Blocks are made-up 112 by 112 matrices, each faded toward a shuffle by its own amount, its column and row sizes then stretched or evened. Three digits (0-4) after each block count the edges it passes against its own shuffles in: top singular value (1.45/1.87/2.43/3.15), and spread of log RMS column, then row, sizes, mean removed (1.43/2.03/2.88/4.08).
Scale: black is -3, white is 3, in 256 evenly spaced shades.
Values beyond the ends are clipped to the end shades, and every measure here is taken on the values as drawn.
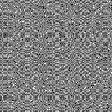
4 0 0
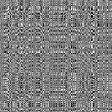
4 4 3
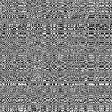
4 1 4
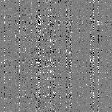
2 4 2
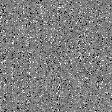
0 2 1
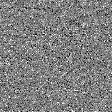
1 0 1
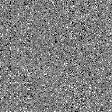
1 2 0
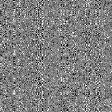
3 3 0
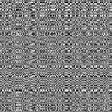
4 2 4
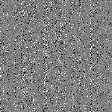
1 3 0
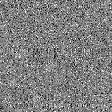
2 0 0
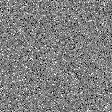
1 0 0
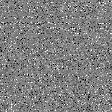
1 0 2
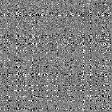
2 3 3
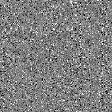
2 2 0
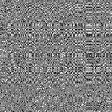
4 1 3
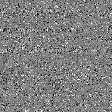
1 0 2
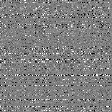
2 2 4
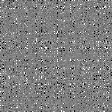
0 3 3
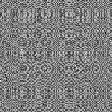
4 0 2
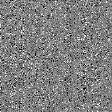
0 3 0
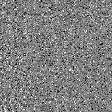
2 1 0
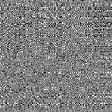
3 0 3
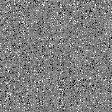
0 2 1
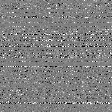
1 0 4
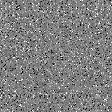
2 0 0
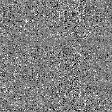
1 2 2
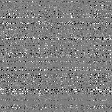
1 2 4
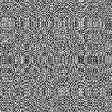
4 2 0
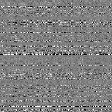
3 1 4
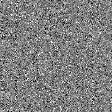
1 2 0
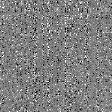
2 3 1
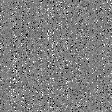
0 3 0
